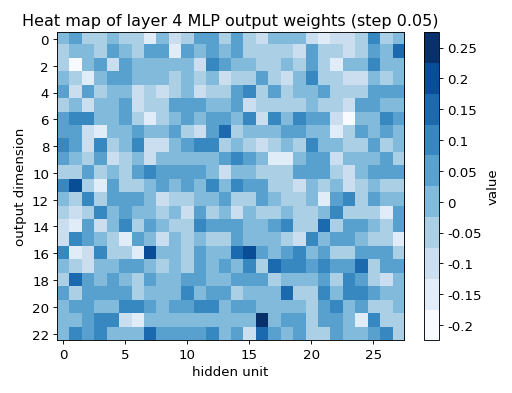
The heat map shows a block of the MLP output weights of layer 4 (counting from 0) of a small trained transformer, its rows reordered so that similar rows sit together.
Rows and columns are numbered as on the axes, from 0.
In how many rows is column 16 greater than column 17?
8
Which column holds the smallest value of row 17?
2
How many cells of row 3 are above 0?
4
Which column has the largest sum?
12
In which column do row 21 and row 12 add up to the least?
24
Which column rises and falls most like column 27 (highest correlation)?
5
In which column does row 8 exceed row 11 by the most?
3
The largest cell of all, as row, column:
21, 16
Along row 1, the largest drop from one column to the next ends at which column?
9
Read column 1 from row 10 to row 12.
-0.05 0.2 -0.05
